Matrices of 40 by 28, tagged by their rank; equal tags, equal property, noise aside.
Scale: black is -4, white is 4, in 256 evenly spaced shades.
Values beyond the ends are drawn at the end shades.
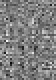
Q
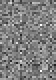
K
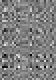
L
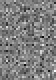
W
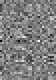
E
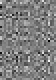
E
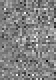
Q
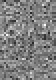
W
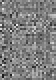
K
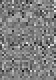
W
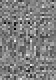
K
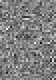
Q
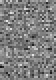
Q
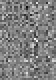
E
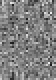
W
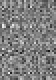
K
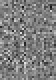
W
